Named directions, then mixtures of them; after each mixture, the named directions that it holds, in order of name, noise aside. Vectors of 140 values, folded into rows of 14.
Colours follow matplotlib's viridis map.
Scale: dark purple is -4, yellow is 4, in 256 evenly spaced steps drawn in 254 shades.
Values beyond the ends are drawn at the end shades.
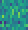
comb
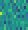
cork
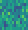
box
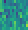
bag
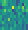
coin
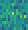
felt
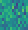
box, coin, felt.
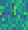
box, coin, felt.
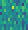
coin, cork.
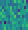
bag, comb, cork.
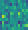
bag, comb.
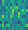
comb.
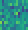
bag, coin, comb.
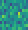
bag, comb.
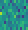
cork.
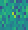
coin, cork, felt.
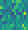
coin, felt.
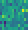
box, coin, comb.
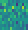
coin.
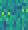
box.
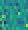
bag, comb.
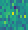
felt.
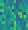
bag, coin, felt.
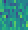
bag.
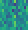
bag, coin, cork.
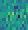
box, cork, felt.
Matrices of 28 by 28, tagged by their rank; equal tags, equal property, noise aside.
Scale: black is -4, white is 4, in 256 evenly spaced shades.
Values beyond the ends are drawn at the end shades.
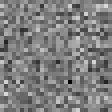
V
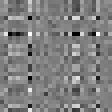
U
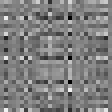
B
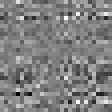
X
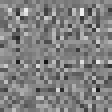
V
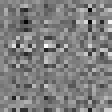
B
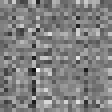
B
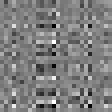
U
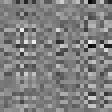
B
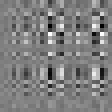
U
